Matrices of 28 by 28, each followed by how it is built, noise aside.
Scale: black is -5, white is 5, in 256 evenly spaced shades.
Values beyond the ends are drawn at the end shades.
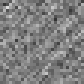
Hankel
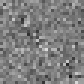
banded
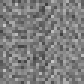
repeating rows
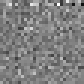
uneven rows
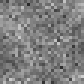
smooth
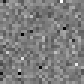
sparse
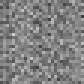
repeating rows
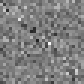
banded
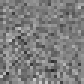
lower triangular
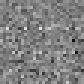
uneven rows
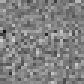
uneven rows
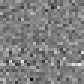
uneven rows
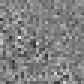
lower triangular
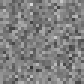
noise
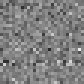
uneven rows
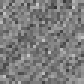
Hankel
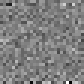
uneven rows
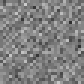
Hankel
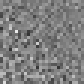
lower triangular
